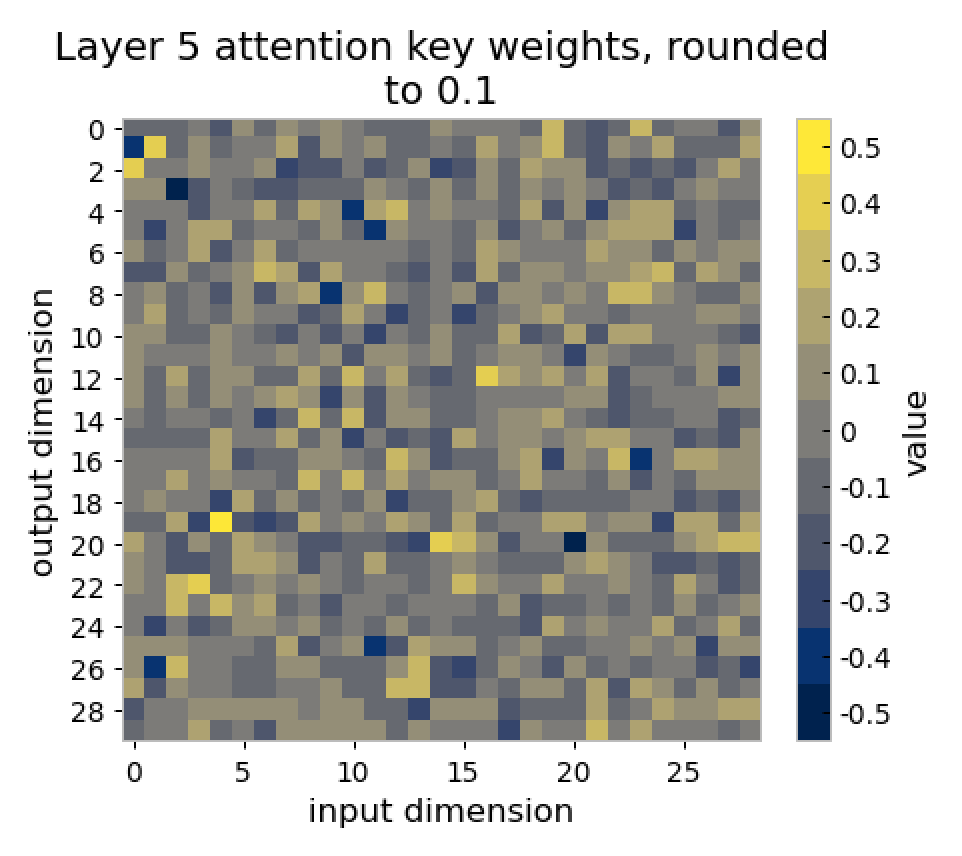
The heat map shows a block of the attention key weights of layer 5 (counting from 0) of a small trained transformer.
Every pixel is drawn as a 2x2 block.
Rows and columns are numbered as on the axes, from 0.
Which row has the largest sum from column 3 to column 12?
17
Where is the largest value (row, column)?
19, 4
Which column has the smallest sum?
11
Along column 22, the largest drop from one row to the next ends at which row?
9
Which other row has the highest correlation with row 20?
28
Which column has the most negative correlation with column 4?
5
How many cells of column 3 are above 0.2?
1
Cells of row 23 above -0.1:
19
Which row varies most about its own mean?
20
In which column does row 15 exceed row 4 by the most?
21
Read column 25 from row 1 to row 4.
-0.1 -0.2 0 -0.1
